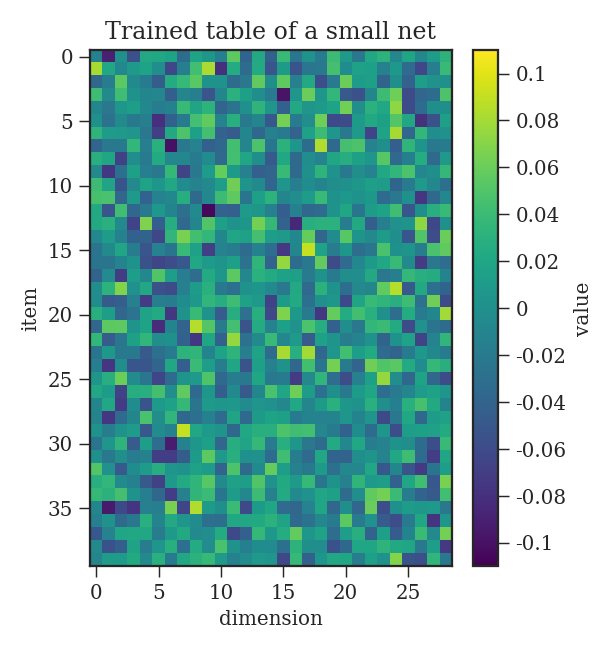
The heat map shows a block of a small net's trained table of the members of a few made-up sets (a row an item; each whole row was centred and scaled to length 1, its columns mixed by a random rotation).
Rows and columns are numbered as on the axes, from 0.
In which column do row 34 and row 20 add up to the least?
6
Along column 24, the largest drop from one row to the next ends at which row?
7
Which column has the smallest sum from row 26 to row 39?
2
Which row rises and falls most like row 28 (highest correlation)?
22
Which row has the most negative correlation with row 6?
17
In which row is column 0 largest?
1
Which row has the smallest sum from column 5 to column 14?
12
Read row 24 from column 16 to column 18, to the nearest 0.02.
-0.04 0.04 -0.02
